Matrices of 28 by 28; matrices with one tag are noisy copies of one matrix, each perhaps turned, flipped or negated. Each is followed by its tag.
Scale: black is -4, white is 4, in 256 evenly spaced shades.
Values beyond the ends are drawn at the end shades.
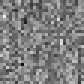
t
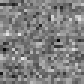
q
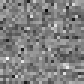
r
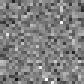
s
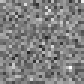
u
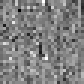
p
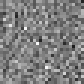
u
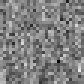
t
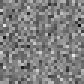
s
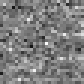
q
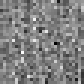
p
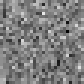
t
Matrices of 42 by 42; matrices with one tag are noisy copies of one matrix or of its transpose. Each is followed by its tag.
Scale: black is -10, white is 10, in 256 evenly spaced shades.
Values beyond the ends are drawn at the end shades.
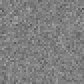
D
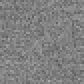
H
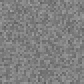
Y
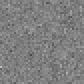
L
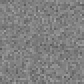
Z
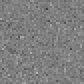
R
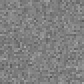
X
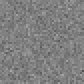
L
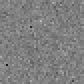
L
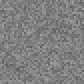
L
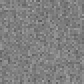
X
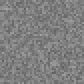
L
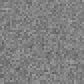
L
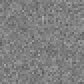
Z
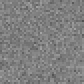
X
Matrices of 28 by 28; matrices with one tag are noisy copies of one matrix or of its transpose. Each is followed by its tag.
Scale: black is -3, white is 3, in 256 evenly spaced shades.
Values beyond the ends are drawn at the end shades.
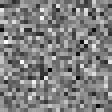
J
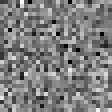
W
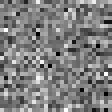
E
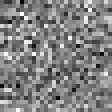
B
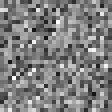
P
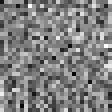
E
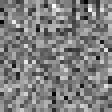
B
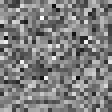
J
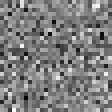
W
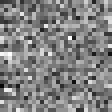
B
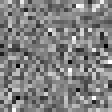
W
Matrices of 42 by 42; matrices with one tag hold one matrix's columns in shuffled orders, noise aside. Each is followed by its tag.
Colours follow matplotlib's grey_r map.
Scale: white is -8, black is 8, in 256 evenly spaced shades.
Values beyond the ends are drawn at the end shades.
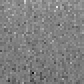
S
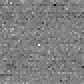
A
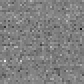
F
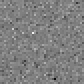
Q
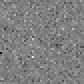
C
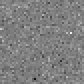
Q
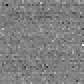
A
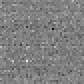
F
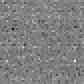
F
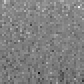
S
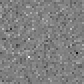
C
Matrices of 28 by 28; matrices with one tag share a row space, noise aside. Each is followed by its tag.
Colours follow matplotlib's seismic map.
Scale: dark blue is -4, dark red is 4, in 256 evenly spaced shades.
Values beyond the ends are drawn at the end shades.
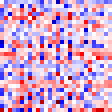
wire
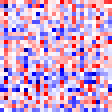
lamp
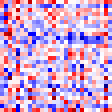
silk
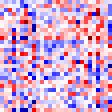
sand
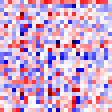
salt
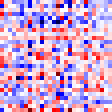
wire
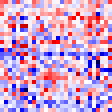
sand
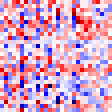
salt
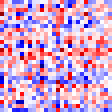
wire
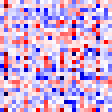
lamp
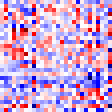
sand
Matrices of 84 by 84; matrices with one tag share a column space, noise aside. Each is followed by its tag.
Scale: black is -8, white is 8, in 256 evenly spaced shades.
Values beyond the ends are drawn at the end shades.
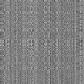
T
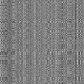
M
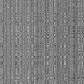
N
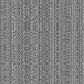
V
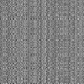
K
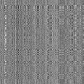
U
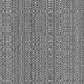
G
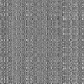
K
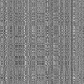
N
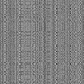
V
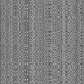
V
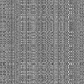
V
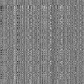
U
